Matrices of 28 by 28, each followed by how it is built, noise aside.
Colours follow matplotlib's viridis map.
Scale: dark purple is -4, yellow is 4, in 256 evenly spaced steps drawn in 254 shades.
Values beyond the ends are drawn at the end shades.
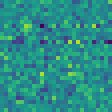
uneven rows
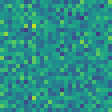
repeating rows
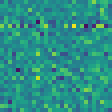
uneven rows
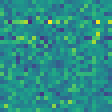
uneven rows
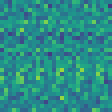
repeating columns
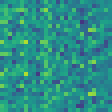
repeating rows
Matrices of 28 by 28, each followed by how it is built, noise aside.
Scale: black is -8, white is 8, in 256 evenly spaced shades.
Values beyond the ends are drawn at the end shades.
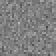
noise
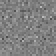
uneven rows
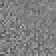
lower triangular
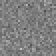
noise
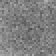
smooth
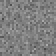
noise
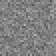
noise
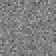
noise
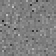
sparse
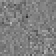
block diagonal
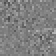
block diagonal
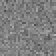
noise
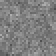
smooth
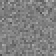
noise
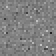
sparse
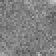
smooth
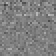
uneven rows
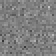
uneven rows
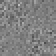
block diagonal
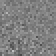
lower triangular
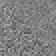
lower triangular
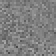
lower triangular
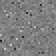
sparse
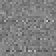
uneven rows
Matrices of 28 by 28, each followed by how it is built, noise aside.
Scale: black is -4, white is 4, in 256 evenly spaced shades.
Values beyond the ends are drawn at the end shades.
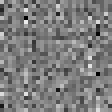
uneven columns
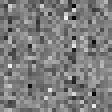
uneven columns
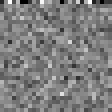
uneven rows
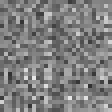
blocks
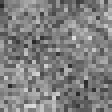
smooth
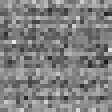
blocks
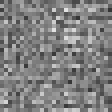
blocks
